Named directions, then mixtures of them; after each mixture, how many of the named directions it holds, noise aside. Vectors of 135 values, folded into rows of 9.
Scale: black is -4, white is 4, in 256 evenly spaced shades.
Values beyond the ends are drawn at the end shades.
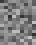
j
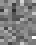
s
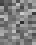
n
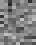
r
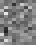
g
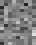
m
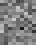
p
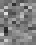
one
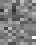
one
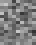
two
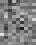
four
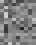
four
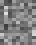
three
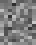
three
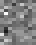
one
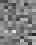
three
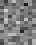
two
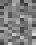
two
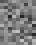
one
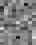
two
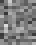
four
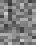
four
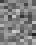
one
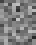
three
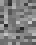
two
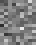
four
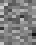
three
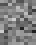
one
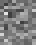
three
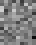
two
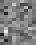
one
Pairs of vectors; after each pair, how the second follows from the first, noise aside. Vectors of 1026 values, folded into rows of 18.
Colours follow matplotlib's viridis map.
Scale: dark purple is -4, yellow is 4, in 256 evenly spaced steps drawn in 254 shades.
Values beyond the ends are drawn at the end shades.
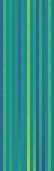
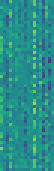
wrapped around, partly zeroed.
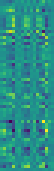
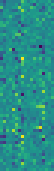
wrapped around, partly zeroed.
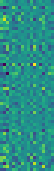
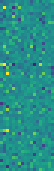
negated, partly zeroed.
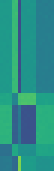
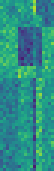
reversed.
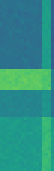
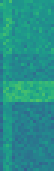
reversed, shrunk.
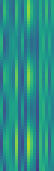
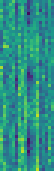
negated.
